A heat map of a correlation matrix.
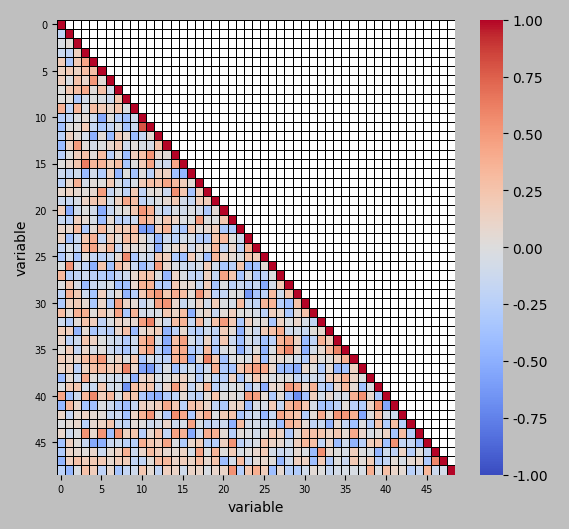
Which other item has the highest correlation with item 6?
4
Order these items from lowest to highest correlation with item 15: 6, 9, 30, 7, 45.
45, 30, 9, 6, 7
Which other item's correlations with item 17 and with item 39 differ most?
46
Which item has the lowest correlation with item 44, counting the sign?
16
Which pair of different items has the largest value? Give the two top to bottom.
10, 11
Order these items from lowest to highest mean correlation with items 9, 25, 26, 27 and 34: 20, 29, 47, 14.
47, 29, 14, 20
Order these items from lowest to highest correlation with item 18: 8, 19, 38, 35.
8, 38, 19, 35
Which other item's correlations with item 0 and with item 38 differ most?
9
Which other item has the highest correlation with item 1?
26
